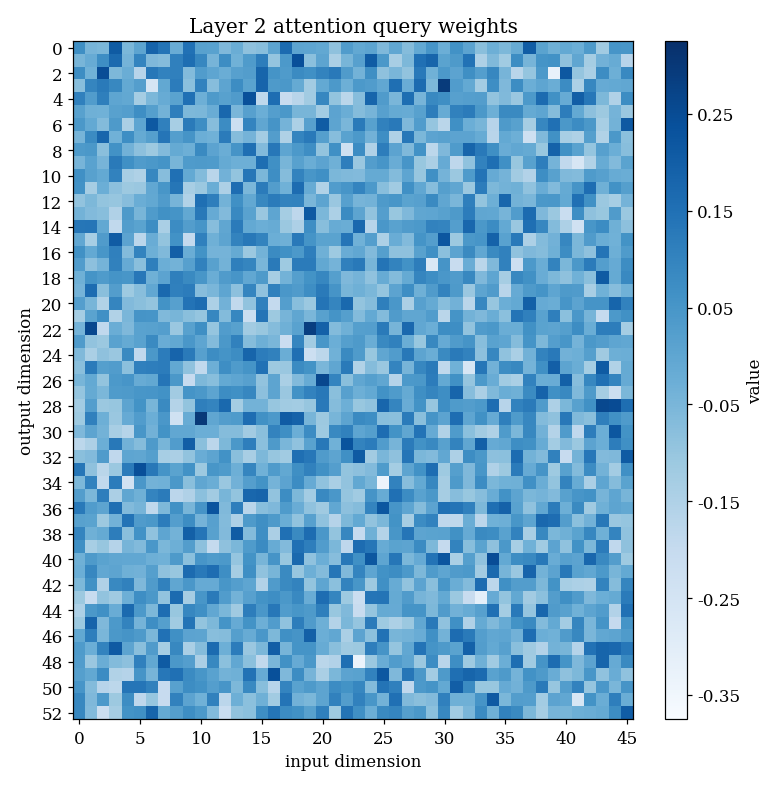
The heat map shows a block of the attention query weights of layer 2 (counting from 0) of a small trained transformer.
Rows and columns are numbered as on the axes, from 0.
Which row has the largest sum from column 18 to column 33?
31
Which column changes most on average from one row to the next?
14
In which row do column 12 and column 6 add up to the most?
6
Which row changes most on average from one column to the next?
48
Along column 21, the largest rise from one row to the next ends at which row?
2
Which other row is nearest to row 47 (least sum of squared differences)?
16
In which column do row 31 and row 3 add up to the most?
30
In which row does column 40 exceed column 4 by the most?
34
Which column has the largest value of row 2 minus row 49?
40
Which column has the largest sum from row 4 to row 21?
8
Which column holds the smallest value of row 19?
35
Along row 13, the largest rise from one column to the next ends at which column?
19
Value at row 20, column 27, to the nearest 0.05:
-0.15
